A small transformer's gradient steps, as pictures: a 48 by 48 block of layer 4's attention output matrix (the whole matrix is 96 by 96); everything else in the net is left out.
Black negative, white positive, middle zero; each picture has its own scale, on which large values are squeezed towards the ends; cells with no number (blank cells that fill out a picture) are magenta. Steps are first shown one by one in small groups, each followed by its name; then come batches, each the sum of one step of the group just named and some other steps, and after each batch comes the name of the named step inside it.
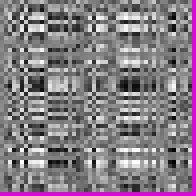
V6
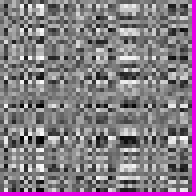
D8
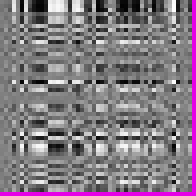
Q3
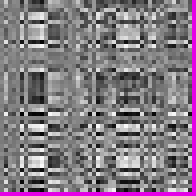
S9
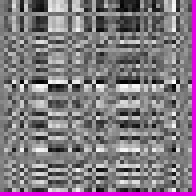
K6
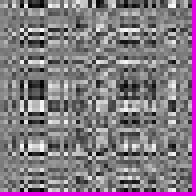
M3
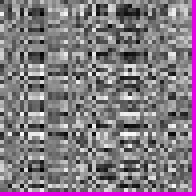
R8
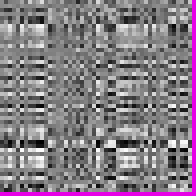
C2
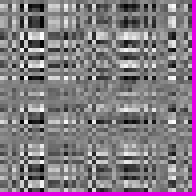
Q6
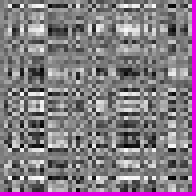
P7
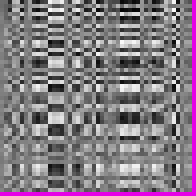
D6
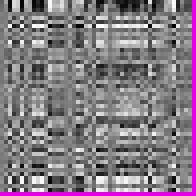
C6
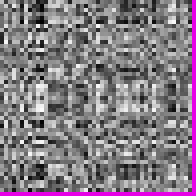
Q6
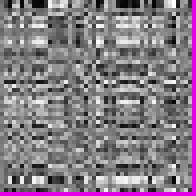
C6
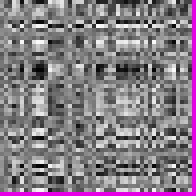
C6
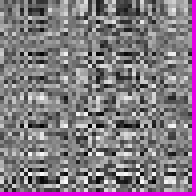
R8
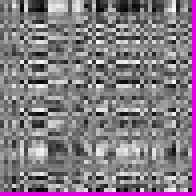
Q3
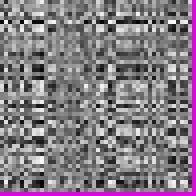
C2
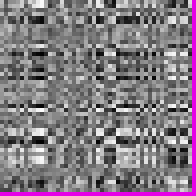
C2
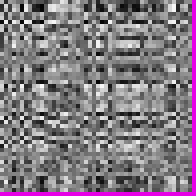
Q3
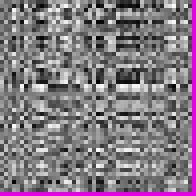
K6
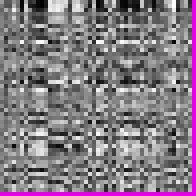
Q3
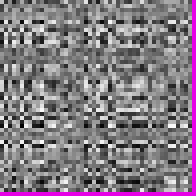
P7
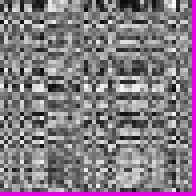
D6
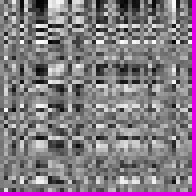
Q3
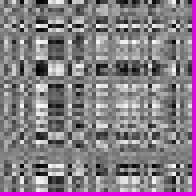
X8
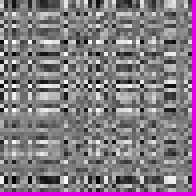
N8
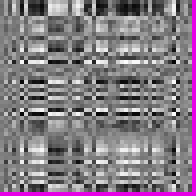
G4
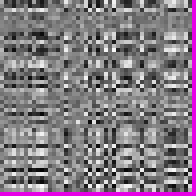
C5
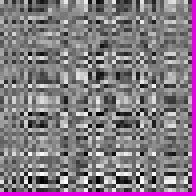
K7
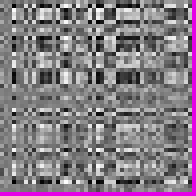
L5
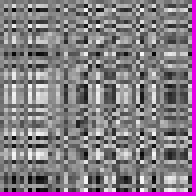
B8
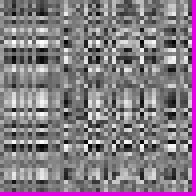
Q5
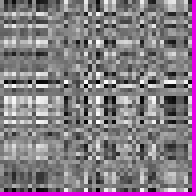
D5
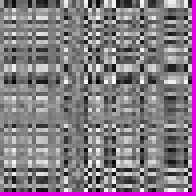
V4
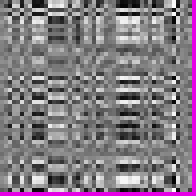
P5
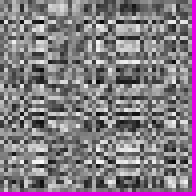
G4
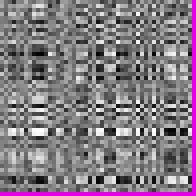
B8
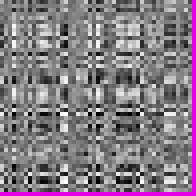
K7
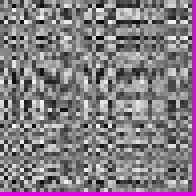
L5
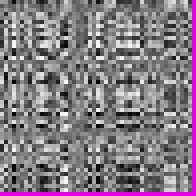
V4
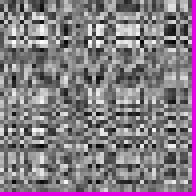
Q5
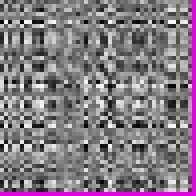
D5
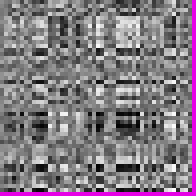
P5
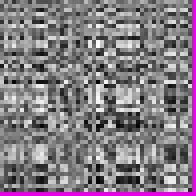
D5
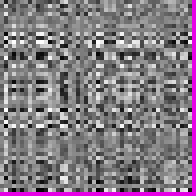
D5
